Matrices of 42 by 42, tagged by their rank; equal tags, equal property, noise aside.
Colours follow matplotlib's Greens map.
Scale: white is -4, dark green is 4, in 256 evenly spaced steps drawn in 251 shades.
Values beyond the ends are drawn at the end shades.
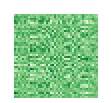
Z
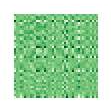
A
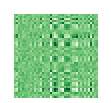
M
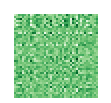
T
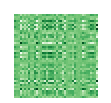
A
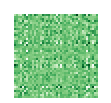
T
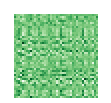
Z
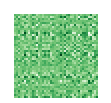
Z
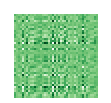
A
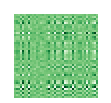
M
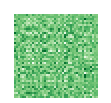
T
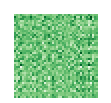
T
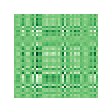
M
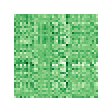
Z
